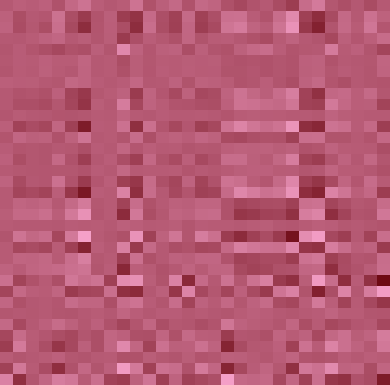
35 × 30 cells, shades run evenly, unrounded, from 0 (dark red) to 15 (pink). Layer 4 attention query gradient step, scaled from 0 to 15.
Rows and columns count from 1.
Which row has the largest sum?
34
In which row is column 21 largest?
26
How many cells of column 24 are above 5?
31
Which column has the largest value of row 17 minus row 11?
23
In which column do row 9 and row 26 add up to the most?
10
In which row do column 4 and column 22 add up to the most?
27
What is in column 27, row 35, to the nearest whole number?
4
